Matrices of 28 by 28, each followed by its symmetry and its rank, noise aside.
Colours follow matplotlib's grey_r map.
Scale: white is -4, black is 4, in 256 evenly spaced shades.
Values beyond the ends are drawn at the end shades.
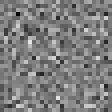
no symmetry, rank eight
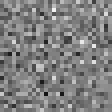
antisymmetric, rank eight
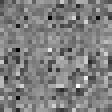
symmetric, rank six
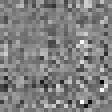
antisymmetric, rank four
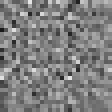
antisymmetric, rank six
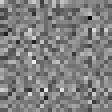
no symmetry, rank six
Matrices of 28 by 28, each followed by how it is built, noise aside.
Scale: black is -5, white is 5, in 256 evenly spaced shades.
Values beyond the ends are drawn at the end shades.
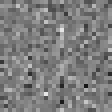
uneven columns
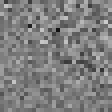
upper triangular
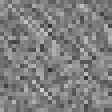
Toeplitz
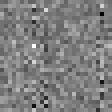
uneven columns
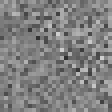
upper triangular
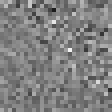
upper triangular
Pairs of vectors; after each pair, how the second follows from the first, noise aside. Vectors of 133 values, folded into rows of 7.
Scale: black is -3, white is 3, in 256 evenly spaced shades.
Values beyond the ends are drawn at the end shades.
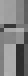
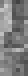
reversed, negated, shrunk.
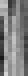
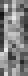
wrapped around.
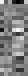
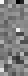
partly zeroed.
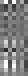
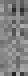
reversed, negated, shrunk.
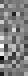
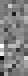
partly zeroed.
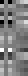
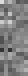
negated, shrunk.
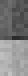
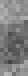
wrapped around, shrunk.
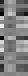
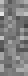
negated, shrunk.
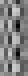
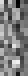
wrapped around.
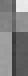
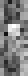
wrapped around.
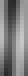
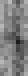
wrapped around, shrunk.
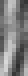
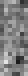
partly zeroed.
